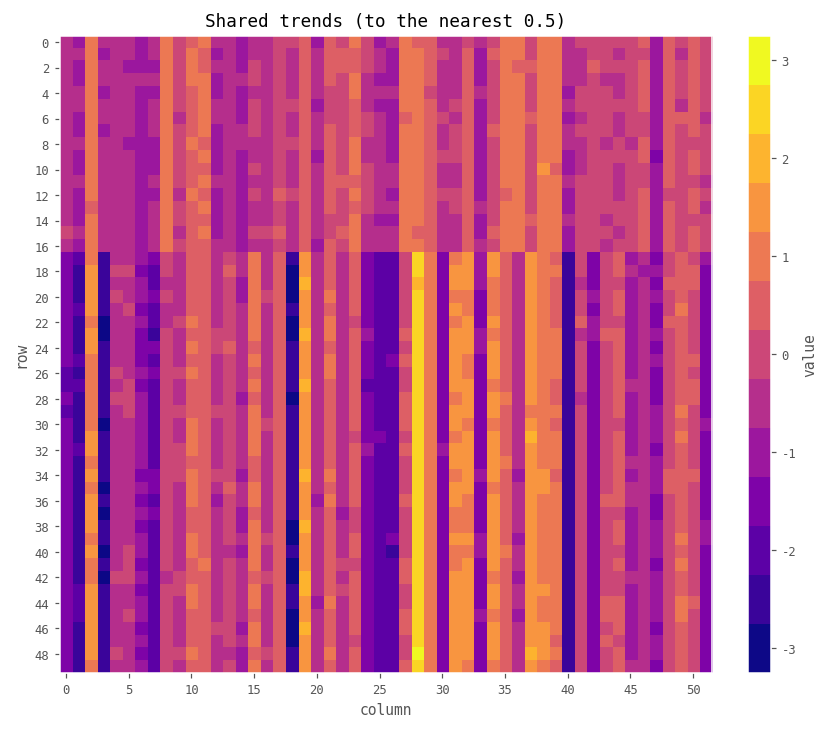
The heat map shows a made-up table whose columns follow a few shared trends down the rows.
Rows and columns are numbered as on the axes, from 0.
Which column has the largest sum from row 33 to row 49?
28
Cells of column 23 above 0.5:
10
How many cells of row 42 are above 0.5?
10
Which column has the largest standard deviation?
18
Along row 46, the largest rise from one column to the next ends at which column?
19
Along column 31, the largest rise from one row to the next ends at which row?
17
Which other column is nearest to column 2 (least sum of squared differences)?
38
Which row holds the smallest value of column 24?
27
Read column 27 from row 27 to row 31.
0 0.5 0.5 0.5 0
